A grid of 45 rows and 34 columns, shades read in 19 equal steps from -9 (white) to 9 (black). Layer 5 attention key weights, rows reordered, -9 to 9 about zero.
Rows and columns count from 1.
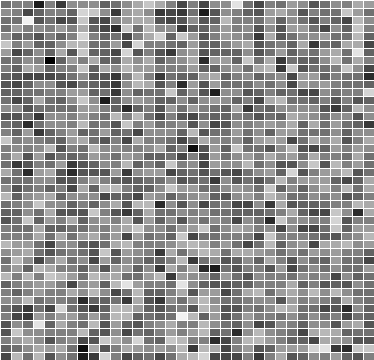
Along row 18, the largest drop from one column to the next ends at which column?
13
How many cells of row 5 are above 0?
15
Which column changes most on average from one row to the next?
12
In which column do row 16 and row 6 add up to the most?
34
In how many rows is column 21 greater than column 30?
21
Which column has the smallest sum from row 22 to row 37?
31
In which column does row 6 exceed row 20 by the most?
29
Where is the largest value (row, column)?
8, 5
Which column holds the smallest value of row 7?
33
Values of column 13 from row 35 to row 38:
1 -2 -4 -3
